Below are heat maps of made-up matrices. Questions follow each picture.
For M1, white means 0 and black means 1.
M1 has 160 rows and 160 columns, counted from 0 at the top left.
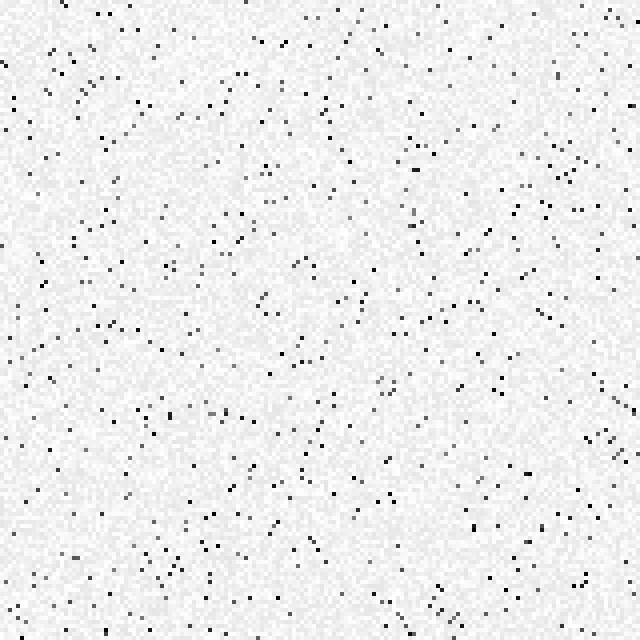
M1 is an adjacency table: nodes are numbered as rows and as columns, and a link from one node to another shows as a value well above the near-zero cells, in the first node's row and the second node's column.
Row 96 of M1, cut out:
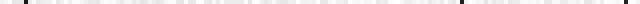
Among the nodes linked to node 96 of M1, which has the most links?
node 156
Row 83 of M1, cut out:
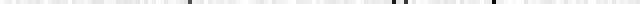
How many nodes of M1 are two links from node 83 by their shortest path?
7
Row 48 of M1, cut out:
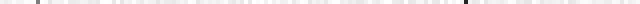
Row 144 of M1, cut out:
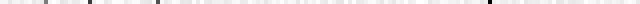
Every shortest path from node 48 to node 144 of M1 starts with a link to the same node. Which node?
node 9
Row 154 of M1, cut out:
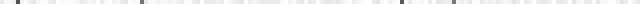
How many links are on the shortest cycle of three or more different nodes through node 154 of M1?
4
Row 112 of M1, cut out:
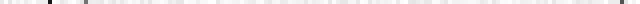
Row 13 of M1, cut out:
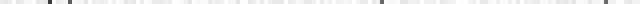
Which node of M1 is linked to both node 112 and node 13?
node 12
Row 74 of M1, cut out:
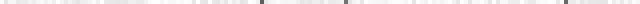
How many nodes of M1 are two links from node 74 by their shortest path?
4
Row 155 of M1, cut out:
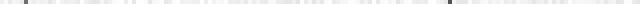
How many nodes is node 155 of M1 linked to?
2
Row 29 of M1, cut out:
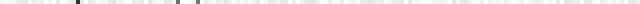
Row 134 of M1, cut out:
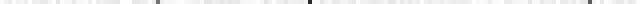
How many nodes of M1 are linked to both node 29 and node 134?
0
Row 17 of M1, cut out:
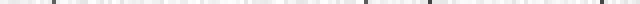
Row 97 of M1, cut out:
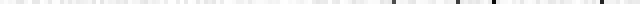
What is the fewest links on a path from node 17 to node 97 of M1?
2
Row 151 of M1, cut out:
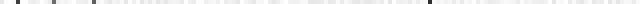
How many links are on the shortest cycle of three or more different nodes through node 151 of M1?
4
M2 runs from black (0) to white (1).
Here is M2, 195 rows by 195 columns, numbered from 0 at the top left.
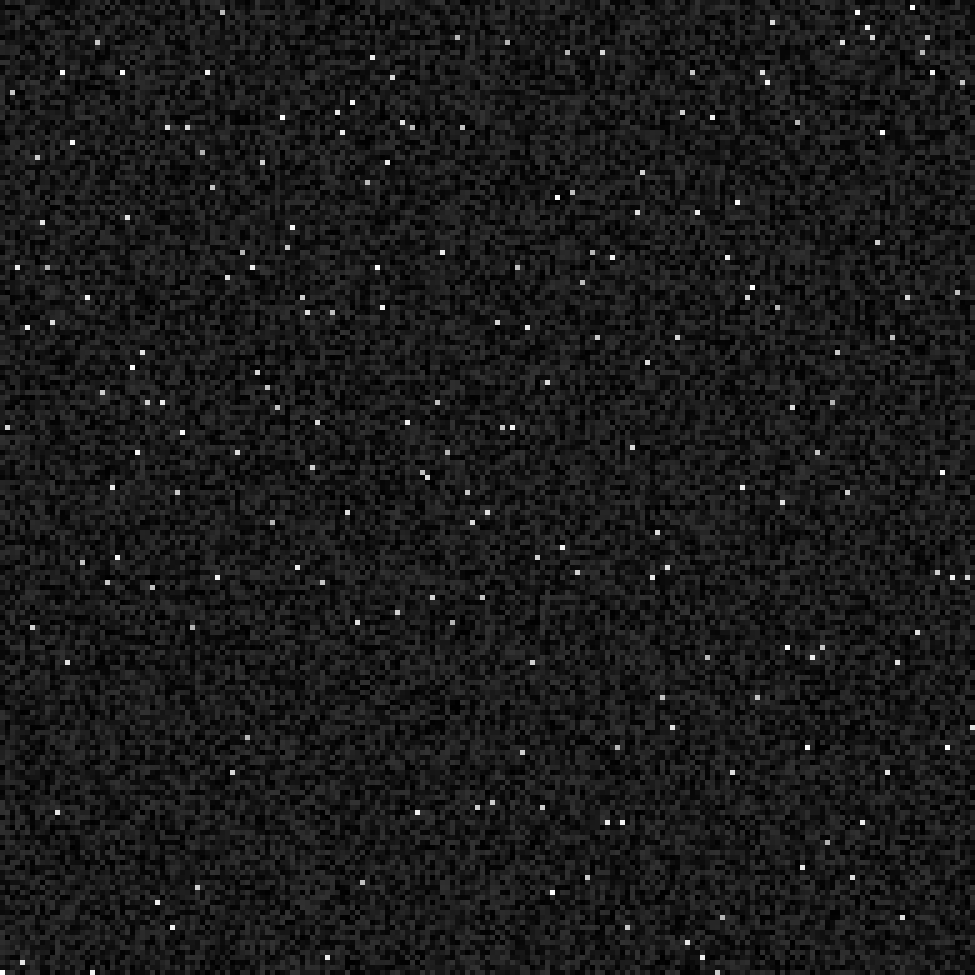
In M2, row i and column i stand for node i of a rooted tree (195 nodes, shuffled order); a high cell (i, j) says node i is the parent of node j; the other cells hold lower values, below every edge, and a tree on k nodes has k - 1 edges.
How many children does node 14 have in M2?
6
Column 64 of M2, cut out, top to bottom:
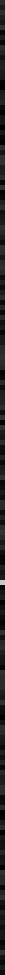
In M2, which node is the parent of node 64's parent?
56
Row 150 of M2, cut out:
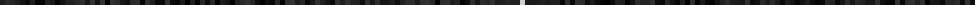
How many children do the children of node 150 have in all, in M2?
2
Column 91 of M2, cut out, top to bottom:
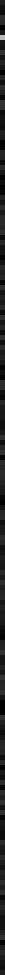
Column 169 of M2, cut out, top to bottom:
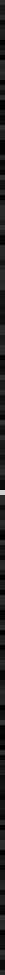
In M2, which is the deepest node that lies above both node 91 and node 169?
98
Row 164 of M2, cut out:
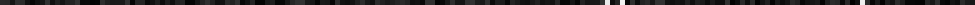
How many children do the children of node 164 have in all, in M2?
2
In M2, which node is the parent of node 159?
24
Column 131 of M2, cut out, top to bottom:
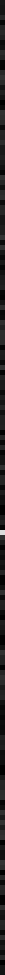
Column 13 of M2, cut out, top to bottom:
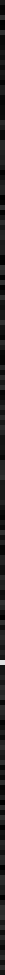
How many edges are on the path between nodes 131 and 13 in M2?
3
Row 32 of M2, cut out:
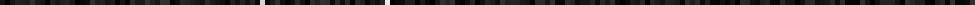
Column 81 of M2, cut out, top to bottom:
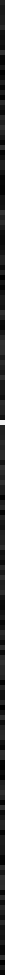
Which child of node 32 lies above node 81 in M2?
77
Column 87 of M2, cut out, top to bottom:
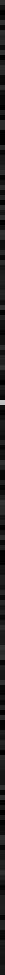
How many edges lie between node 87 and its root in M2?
8
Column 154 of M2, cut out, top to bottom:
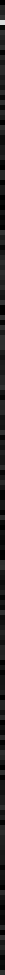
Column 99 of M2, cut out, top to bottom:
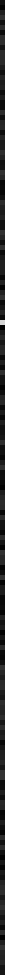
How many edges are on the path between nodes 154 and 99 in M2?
8
